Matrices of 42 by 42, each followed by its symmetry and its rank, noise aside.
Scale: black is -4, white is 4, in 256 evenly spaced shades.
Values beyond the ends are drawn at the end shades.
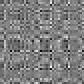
no symmetry, rank two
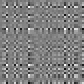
symmetric, rank one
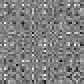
symmetric, rank three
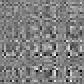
no symmetry, rank three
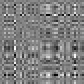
antisymmetric, rank two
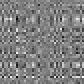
no symmetry, rank one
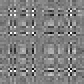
symmetric, rank one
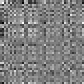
symmetric, rank two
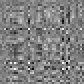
no symmetry, rank three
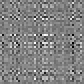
no symmetry, rank two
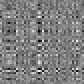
no symmetry, rank one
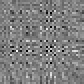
symmetric, rank two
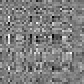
no symmetry, rank three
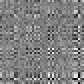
symmetric, rank one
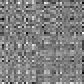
antisymmetric, rank two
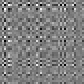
symmetric, rank one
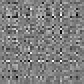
no symmetry, rank three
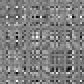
symmetric, rank two
